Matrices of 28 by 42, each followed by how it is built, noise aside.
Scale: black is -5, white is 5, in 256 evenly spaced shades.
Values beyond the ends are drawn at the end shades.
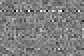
uneven rows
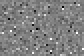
sparse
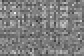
blocks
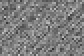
Hankel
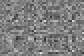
low rank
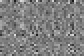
low rank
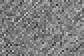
Hankel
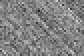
Toeplitz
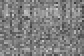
blocks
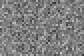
repeating rows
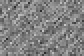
Hankel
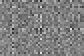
low rank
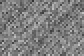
Hankel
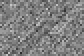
Hankel
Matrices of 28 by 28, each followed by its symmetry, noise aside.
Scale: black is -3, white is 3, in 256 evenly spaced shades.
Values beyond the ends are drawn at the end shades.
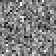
same after a half turn.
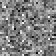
mirrored top to bottom.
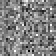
mirrored top to bottom.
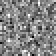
mirrored top to bottom.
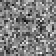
mirrored top to bottom.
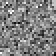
symmetric.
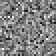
symmetric.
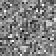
symmetric.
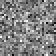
mirrored top to bottom.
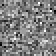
same after a half turn.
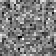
mirrored left to right.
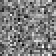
mirrored top to bottom.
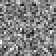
mirrored left to right.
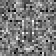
mirrored left to right.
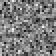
same after a half turn.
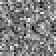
mirrored top to bottom.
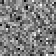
symmetric.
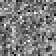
symmetric.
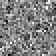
symmetric.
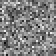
symmetric.
